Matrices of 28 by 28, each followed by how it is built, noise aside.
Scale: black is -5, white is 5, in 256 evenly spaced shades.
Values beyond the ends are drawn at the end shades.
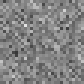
Toeplitz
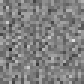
repeating columns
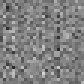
low rank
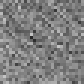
Toeplitz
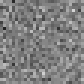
low rank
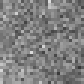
smooth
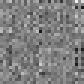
low rank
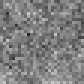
smooth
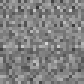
repeating columns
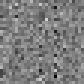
uneven columns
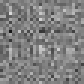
low rank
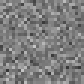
noise
